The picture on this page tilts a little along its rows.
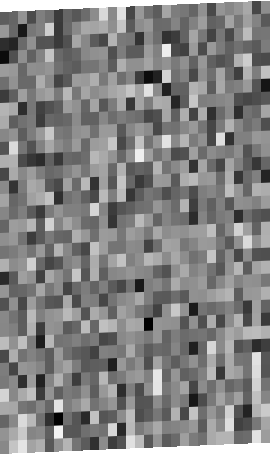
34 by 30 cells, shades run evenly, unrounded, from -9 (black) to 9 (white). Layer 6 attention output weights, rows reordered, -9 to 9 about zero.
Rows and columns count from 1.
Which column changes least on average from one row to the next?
23
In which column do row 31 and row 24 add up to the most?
7
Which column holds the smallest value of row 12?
5
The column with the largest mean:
26
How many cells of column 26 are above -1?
26
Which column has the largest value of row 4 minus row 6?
17
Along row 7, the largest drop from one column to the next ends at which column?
19
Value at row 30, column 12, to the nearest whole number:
2
